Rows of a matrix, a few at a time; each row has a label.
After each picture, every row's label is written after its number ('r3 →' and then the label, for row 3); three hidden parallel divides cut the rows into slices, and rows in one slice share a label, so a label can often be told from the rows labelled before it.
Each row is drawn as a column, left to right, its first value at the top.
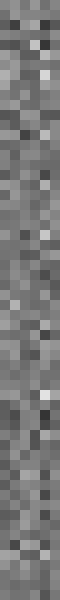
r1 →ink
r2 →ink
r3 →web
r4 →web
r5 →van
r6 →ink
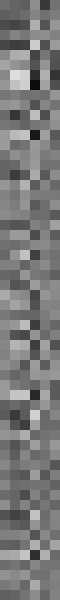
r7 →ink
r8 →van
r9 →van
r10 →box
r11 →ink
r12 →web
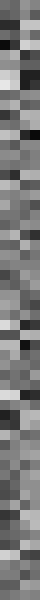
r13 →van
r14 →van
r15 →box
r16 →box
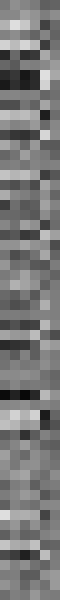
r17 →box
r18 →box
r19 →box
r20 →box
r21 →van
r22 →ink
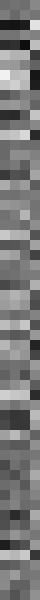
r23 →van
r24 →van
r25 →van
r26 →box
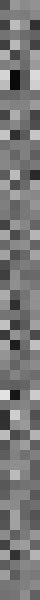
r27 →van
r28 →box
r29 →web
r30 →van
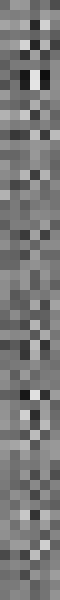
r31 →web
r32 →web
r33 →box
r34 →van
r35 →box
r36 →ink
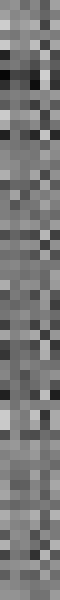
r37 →box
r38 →web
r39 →web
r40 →box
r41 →van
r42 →box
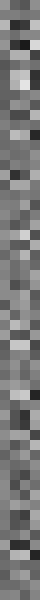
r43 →web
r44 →van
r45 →van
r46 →box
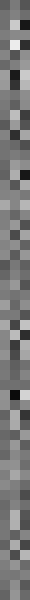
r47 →ink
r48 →box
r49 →van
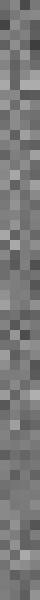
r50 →ink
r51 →web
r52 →ink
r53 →ink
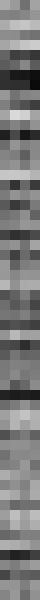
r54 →box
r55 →box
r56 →box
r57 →box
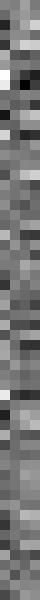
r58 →van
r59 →web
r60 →box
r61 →box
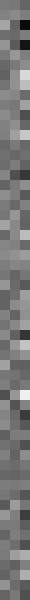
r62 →web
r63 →ink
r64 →van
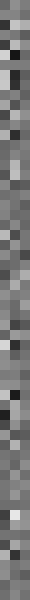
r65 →van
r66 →box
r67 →web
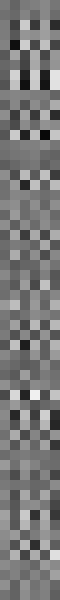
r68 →web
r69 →van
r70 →box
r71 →van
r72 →box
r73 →van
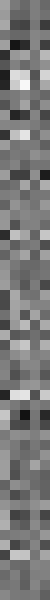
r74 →box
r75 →van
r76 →van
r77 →web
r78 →van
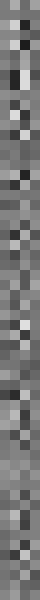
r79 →web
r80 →box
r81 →van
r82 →web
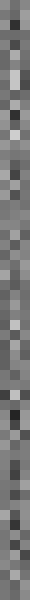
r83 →web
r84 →van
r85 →web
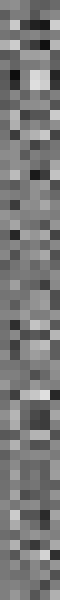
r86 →web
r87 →box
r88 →ink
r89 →van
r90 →van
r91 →box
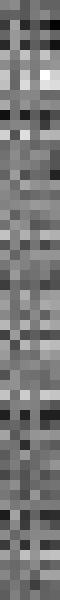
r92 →van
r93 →web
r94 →van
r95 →ink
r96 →van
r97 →van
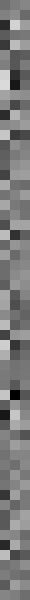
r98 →van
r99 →box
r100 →web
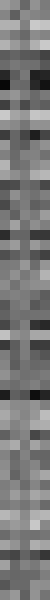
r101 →box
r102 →web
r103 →web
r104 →box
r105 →box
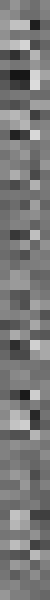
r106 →web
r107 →box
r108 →box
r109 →van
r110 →ink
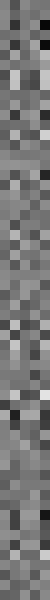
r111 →web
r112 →van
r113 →web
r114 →web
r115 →van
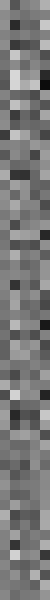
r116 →web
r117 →van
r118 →ink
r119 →ink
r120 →box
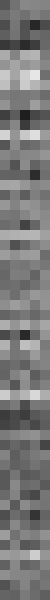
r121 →van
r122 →ink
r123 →van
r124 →van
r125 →ink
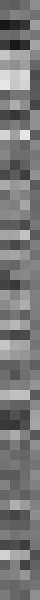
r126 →van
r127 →van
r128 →van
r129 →web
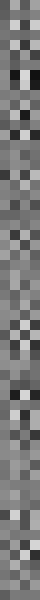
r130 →ink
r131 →box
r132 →van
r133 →box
